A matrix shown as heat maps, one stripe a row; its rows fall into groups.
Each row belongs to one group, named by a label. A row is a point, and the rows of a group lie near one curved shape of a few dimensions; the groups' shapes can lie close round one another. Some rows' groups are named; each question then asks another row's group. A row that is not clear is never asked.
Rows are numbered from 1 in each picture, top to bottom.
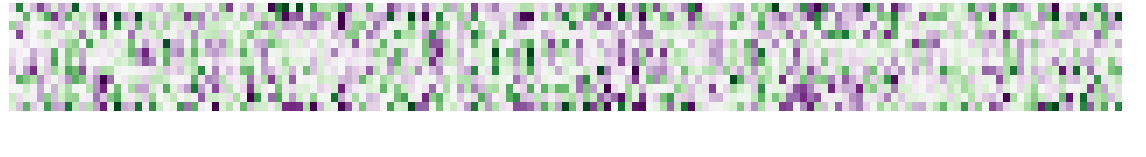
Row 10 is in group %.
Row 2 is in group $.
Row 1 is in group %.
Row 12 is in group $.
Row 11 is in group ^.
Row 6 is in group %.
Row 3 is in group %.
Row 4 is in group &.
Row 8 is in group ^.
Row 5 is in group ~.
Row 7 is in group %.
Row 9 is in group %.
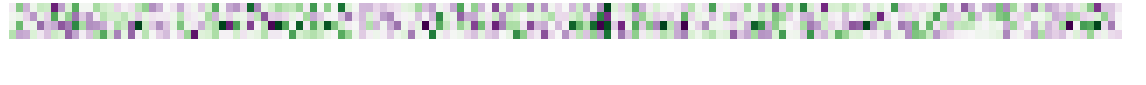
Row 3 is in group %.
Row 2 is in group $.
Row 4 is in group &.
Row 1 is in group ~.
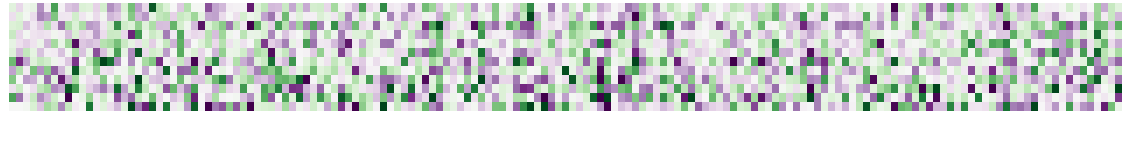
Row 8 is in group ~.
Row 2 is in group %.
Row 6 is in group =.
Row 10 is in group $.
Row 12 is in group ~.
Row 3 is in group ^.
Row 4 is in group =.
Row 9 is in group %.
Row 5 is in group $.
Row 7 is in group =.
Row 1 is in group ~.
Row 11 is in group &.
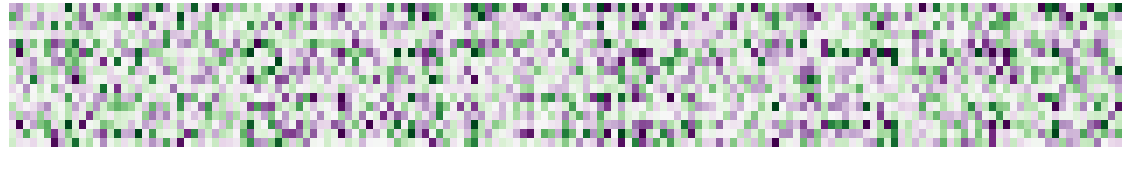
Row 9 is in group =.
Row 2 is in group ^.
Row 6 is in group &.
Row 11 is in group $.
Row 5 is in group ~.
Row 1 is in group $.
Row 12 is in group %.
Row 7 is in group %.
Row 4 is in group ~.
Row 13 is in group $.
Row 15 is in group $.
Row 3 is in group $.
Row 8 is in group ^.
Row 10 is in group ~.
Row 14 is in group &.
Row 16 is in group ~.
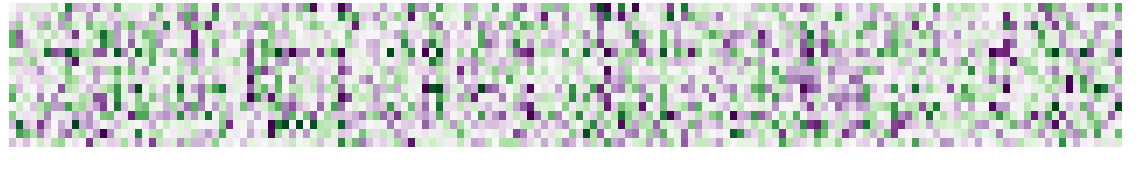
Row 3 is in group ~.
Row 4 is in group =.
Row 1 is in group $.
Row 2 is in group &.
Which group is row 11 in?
%
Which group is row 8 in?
%
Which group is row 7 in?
=
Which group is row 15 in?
%
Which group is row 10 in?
^
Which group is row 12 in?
$
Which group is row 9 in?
^
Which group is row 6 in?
$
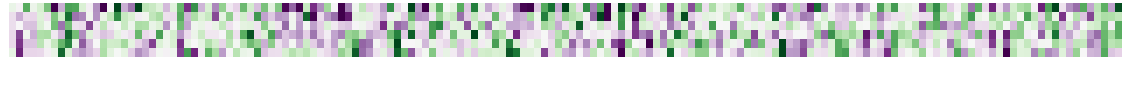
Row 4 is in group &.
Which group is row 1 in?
$
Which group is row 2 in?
$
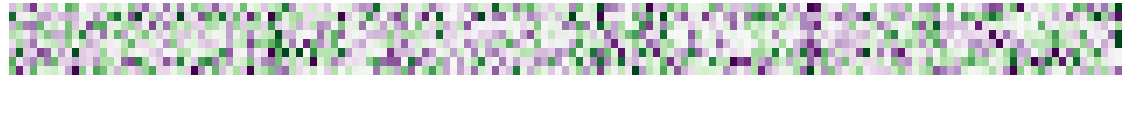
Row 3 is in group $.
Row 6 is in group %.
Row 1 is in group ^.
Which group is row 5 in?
^
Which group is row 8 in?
=
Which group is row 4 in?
$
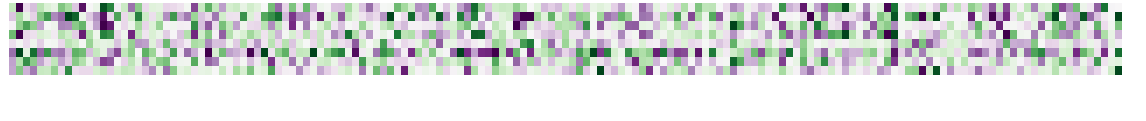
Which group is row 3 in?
%
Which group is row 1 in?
&
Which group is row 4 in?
&
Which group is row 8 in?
$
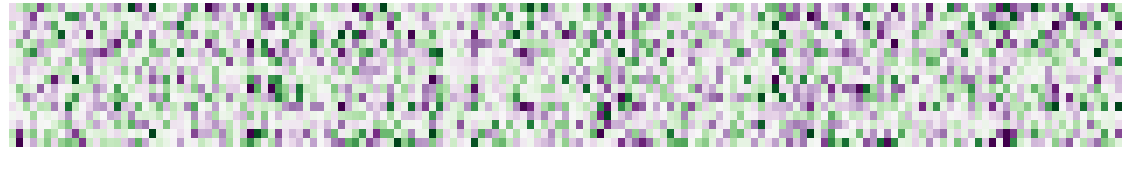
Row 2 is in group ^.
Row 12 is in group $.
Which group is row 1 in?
~
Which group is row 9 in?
~
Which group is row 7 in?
$
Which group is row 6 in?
=
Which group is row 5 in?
~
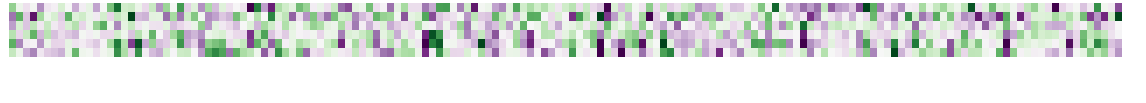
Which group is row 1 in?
%
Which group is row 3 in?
~
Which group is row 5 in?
^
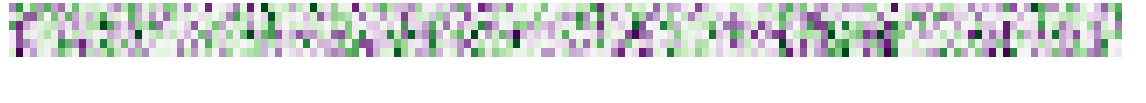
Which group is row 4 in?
&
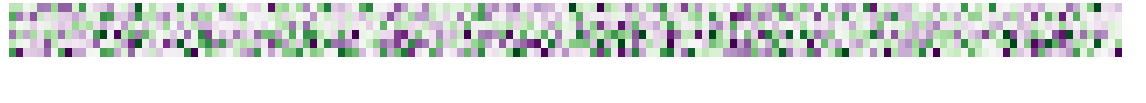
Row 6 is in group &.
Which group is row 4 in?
~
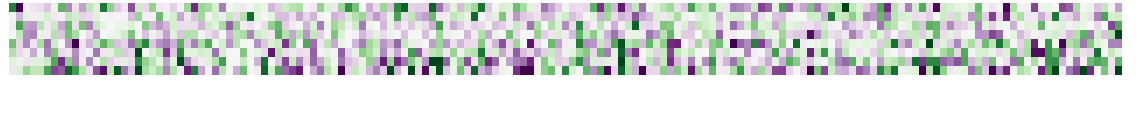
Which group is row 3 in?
$
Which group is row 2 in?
&
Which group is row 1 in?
&
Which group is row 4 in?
^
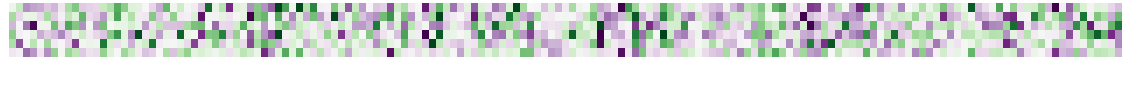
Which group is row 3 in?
^
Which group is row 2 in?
^
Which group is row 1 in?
%
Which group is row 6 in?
%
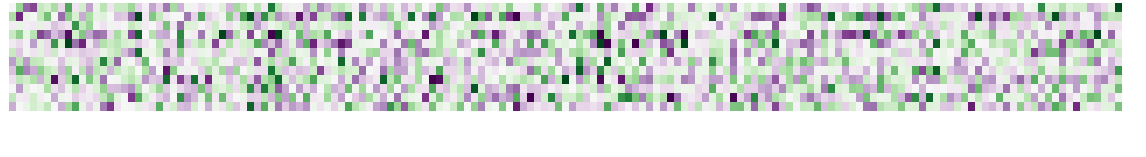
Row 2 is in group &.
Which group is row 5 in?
$
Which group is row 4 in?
%
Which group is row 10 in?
&
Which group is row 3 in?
~
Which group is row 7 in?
~
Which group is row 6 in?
=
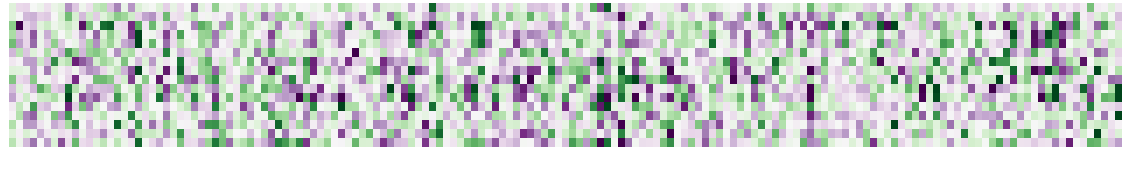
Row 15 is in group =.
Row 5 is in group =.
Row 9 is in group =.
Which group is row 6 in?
~
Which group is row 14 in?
%
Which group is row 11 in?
$
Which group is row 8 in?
=
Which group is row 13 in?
^
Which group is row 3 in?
&
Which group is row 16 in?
%
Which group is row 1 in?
&
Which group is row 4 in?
=
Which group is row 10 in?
$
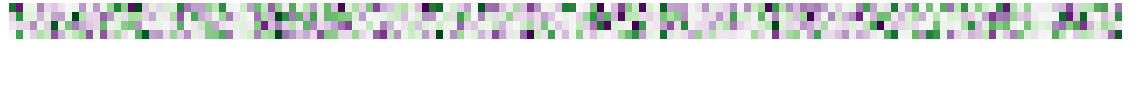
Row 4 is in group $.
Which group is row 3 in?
$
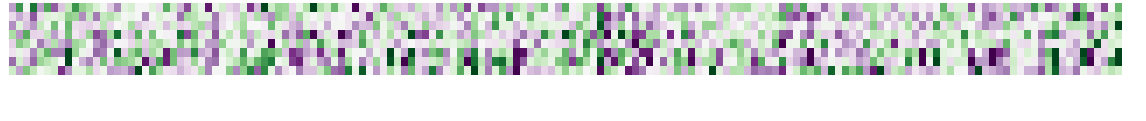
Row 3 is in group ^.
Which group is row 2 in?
^
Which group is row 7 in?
$
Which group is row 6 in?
$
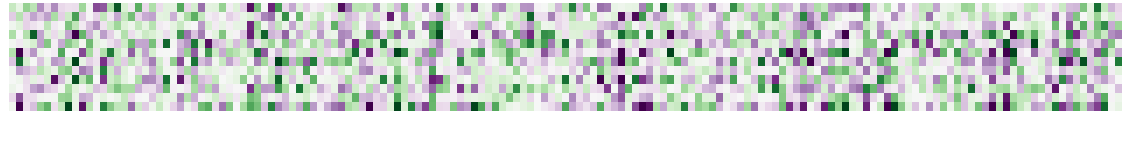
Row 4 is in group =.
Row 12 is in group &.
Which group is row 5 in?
~
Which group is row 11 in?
&
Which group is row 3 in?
^
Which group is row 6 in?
&
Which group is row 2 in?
%
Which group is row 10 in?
%
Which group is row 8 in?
&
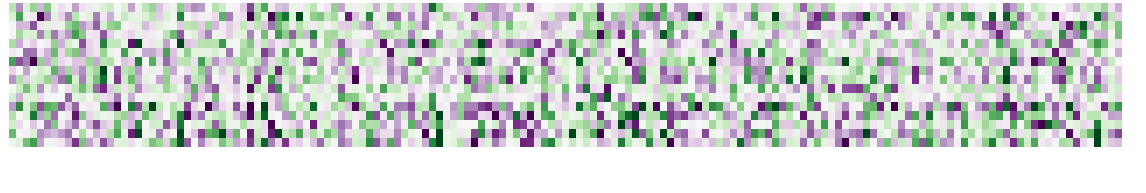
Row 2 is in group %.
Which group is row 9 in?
~
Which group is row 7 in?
=
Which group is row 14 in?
=
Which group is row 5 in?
^
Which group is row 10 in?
%
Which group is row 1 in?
=
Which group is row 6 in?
%
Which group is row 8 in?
~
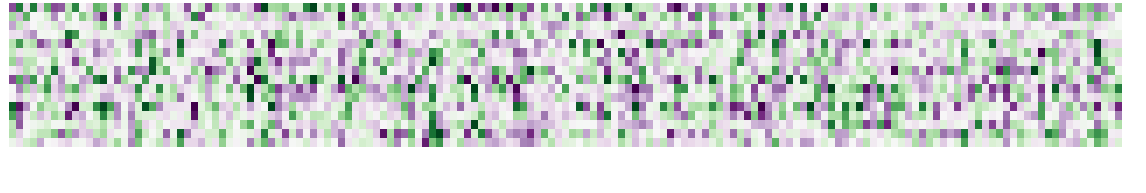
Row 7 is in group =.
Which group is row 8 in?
~
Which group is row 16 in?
=
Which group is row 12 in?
=
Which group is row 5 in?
%
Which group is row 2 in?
%
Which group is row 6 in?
=
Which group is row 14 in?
&
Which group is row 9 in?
~
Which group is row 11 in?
&
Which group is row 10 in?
&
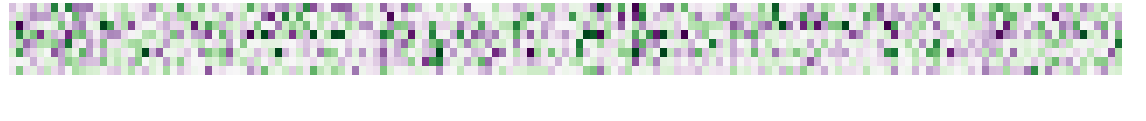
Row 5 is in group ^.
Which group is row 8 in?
~
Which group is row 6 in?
$
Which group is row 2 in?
%
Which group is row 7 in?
^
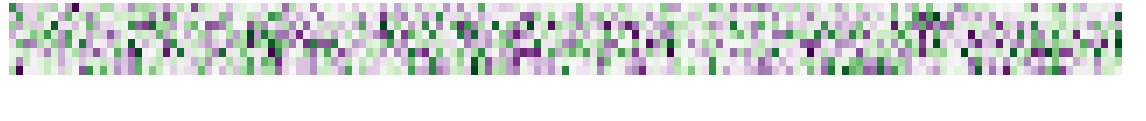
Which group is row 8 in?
&
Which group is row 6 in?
=
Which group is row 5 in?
^
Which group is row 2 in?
$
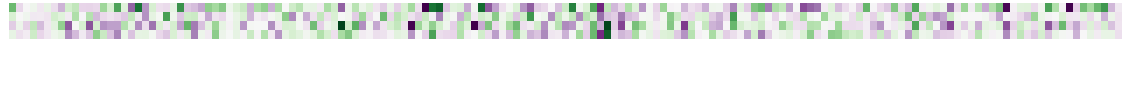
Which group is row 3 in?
&
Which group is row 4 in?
&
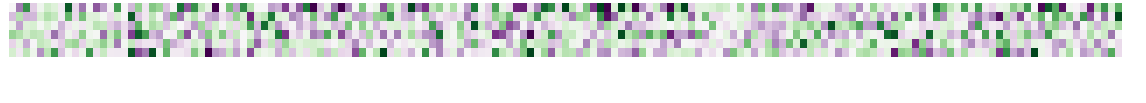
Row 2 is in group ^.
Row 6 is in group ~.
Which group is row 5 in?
~
